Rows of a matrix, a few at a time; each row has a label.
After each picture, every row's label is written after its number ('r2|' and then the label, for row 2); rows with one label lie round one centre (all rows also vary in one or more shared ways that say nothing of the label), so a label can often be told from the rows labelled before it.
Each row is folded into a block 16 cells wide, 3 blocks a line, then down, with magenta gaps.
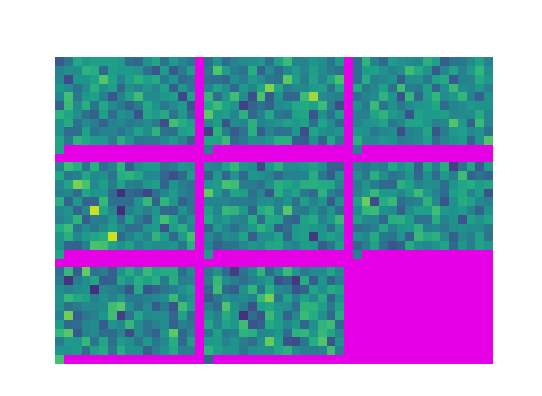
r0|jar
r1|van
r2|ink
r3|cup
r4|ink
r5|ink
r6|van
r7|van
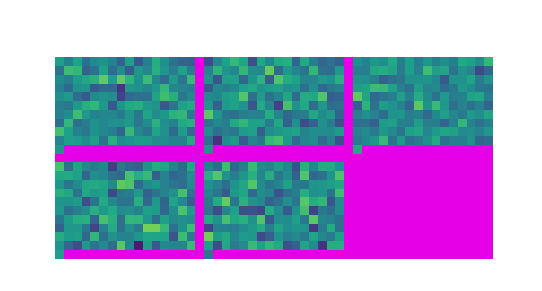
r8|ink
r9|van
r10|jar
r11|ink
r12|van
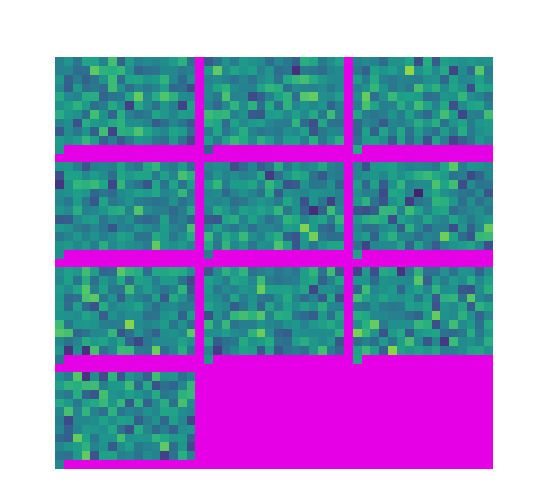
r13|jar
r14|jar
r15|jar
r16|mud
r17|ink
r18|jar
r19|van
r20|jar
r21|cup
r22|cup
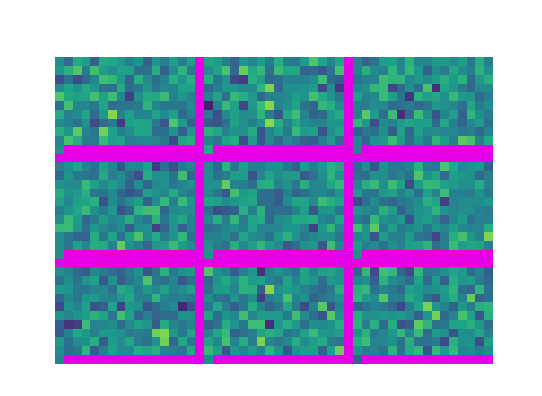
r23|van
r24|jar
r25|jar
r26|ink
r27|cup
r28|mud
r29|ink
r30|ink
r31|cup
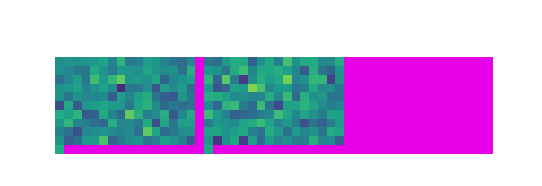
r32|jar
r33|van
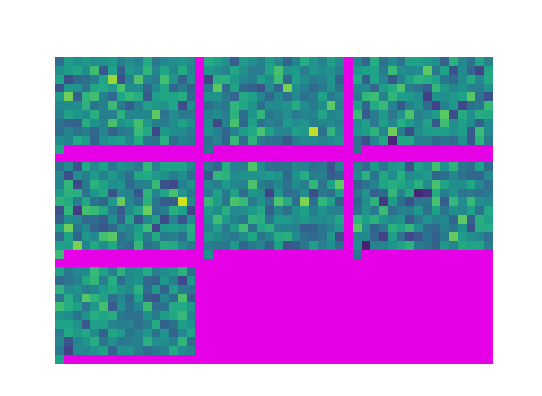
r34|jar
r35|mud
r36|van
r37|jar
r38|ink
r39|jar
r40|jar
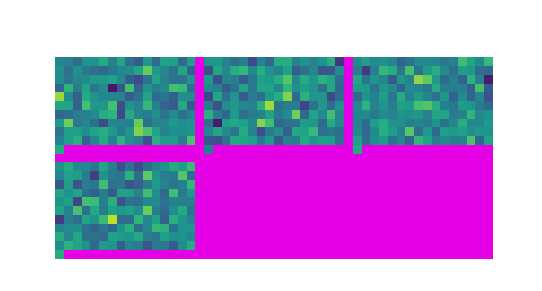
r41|ink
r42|jar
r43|jar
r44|ink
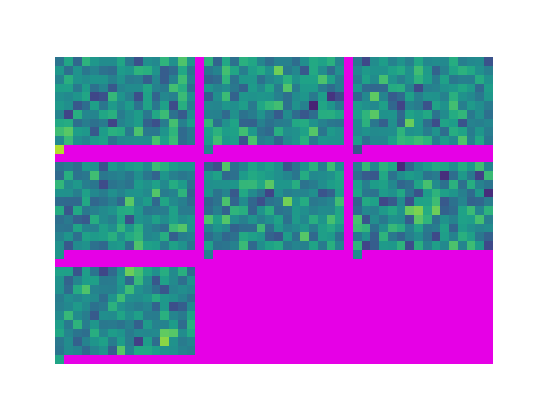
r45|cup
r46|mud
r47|van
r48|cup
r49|jar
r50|jar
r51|van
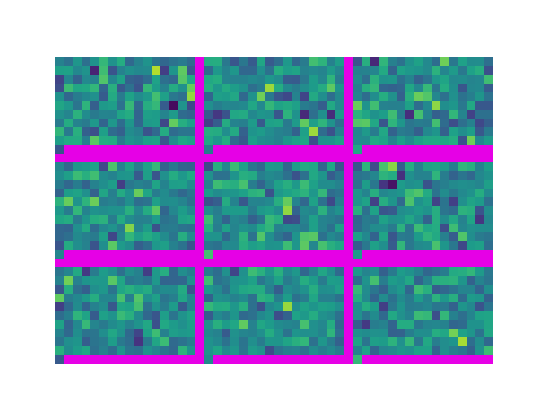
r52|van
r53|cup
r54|mud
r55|mud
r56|mud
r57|cup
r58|jar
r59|jar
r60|ink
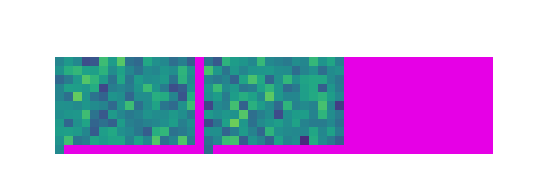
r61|mud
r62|jar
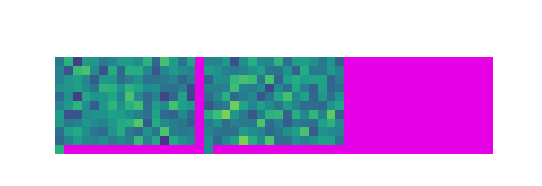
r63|mud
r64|jar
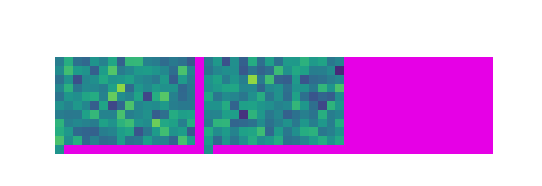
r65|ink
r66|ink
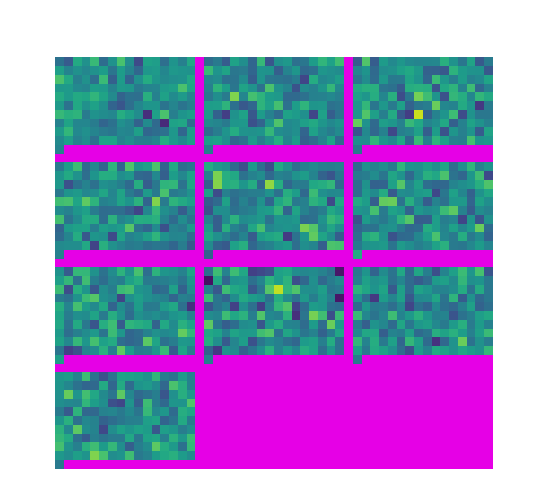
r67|cup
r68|van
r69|jar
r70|van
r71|ink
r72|ink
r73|van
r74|ink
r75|ink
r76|van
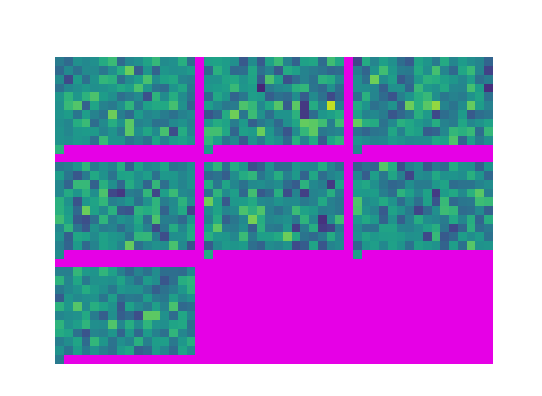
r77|mud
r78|ink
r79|mud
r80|van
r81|ink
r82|cup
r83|van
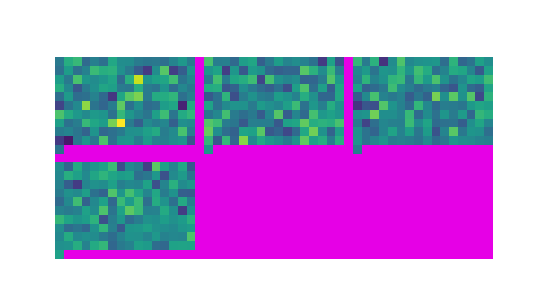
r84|jar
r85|ink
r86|jar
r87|jar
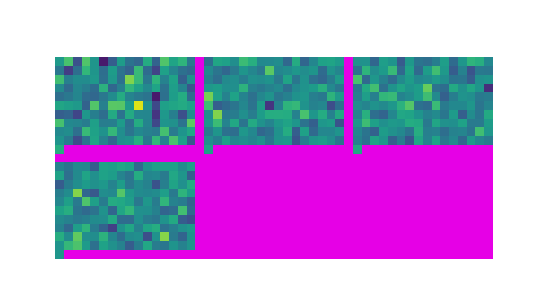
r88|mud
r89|cup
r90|ink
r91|mud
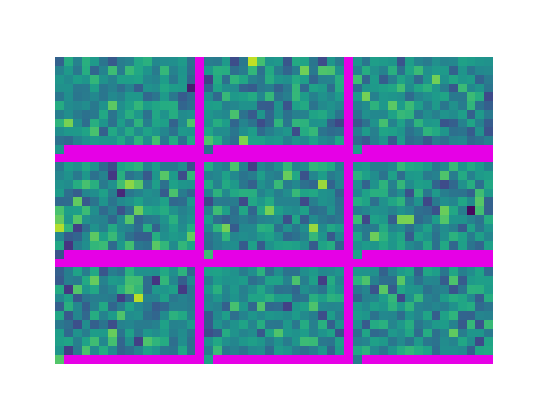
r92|ink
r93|mud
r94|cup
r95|van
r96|van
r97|van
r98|mud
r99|cup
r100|van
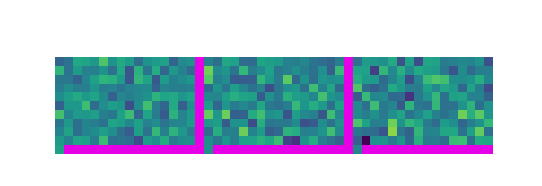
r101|jar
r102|van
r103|ink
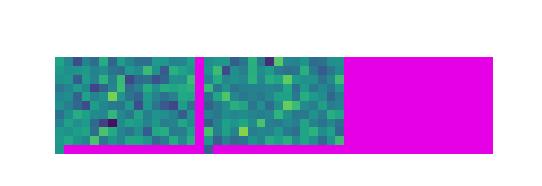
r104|cup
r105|ink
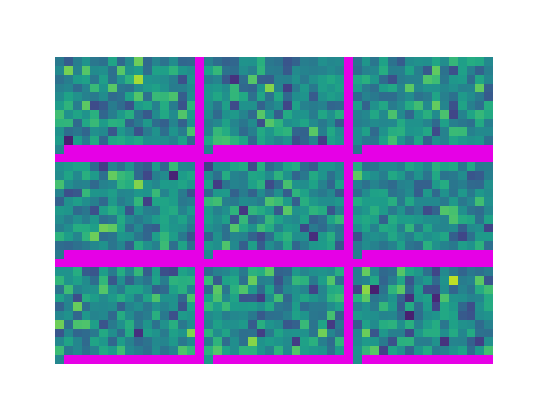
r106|van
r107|cup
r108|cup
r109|cup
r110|jar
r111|van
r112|van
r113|mud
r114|ink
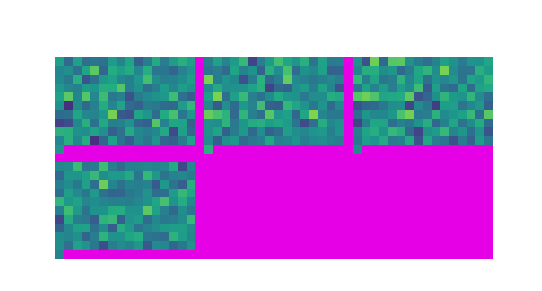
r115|cup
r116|cup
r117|cup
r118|ink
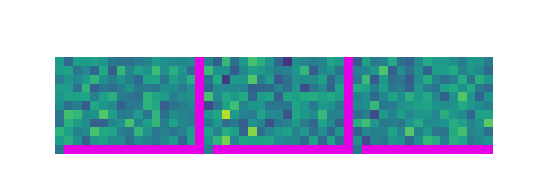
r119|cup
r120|jar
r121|ink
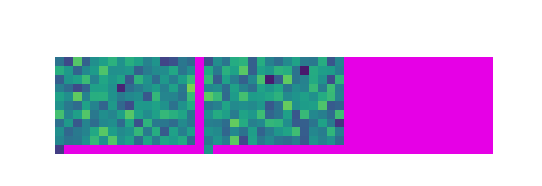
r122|van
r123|cup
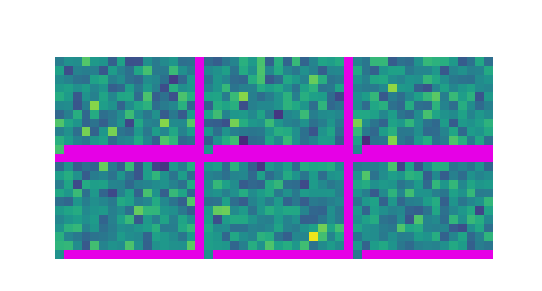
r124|jar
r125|jar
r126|van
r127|ink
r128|van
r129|cup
